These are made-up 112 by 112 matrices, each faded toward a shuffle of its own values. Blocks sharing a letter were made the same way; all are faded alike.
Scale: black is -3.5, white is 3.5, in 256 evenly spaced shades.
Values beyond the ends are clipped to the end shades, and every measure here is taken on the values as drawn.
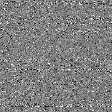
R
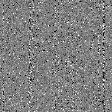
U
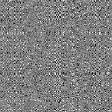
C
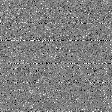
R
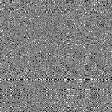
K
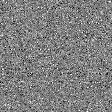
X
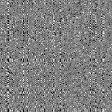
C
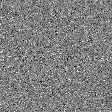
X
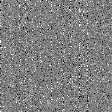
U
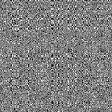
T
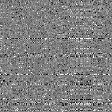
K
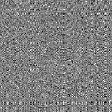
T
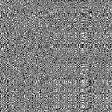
C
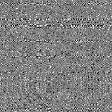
K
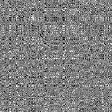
T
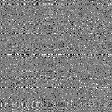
K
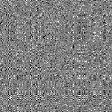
C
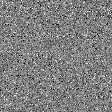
X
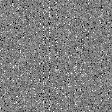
U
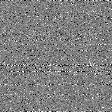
R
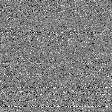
R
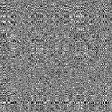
T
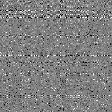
K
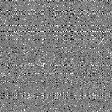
K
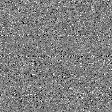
X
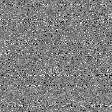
R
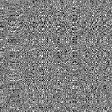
T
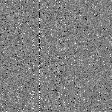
U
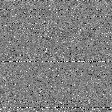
R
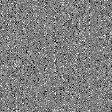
U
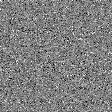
X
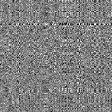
T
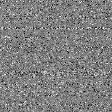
R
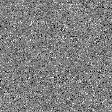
X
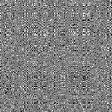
C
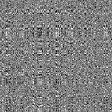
T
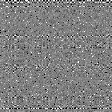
K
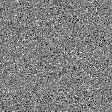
X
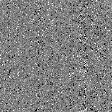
U
